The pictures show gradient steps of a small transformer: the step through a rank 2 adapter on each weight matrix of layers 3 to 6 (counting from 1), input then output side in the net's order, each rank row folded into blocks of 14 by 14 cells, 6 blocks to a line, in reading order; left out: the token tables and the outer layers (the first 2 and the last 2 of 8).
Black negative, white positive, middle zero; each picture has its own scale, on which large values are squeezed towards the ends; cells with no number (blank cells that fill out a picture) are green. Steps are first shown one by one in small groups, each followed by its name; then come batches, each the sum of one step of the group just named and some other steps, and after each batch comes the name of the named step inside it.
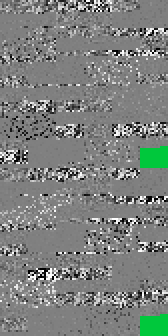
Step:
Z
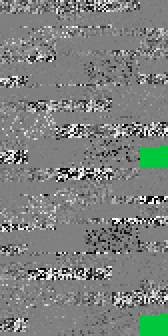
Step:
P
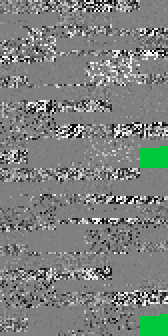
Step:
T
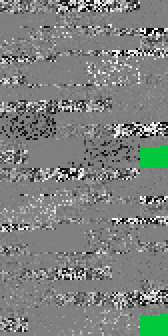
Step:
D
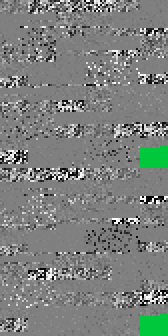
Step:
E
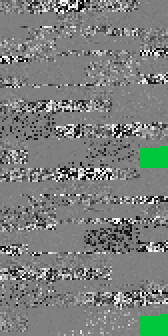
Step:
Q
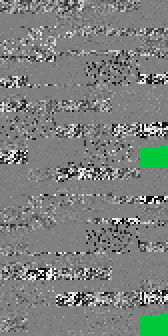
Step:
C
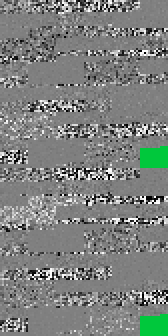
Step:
E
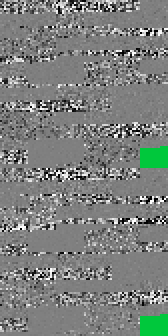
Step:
E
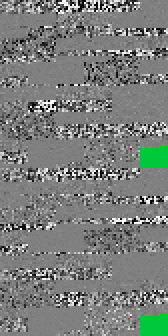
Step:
Q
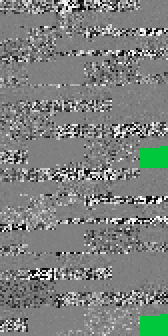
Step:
P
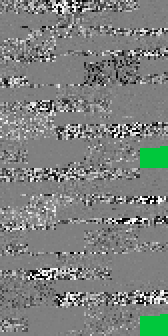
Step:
T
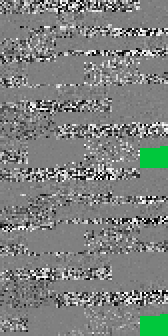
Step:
Q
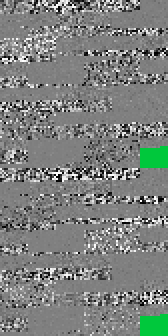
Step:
E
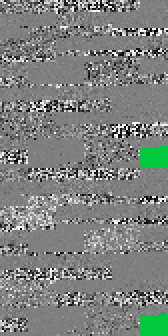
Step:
Z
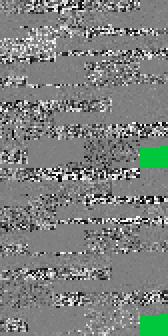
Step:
C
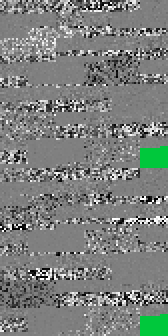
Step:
C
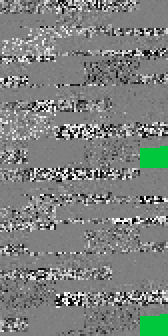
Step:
P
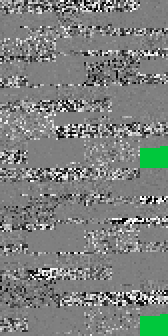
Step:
E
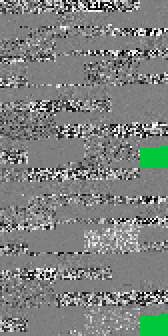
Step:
D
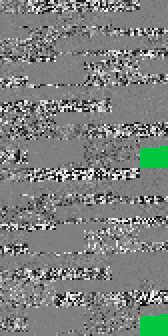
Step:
Z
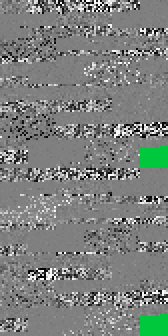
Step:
Z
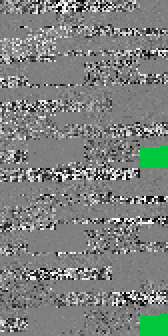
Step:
E
